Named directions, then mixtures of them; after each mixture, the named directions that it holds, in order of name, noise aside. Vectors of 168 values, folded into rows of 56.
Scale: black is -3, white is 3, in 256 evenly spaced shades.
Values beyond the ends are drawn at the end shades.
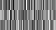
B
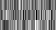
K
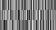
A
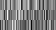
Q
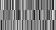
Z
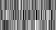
K.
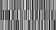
A, B.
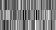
B, K.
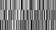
Q.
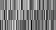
Q.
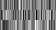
K.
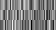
Q, Z.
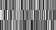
B, Q.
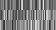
K, Q.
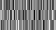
B, Z.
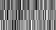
Q.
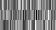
B, K.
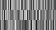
A, Q.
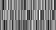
A, Z.
